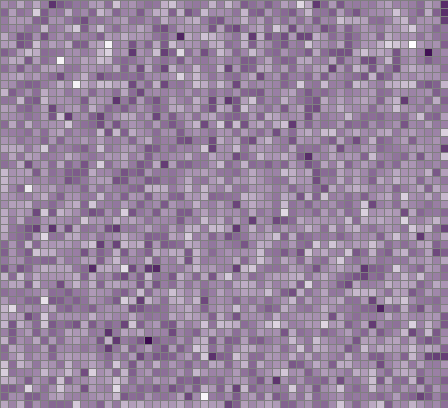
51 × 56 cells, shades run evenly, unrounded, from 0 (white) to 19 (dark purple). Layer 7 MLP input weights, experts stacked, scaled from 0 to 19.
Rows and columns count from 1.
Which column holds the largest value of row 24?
41
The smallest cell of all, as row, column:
6, 52
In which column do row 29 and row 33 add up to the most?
7
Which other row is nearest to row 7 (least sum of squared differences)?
26
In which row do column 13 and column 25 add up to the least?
11
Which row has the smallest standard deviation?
12
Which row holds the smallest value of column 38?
1
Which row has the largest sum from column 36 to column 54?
50
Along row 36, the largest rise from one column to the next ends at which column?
40
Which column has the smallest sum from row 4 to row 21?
28
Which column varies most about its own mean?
15
